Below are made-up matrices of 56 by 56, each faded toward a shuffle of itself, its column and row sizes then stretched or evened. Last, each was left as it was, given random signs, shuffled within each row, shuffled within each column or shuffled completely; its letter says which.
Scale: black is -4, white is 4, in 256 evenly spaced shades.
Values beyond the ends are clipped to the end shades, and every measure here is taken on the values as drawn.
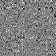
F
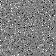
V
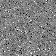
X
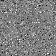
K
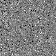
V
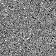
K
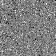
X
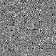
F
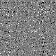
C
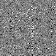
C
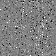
V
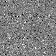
K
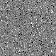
V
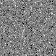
V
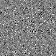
C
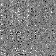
F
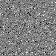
K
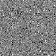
F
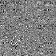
F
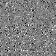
C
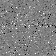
K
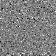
K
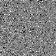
C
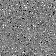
X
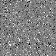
C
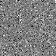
C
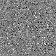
K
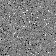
X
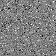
K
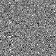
F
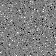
X
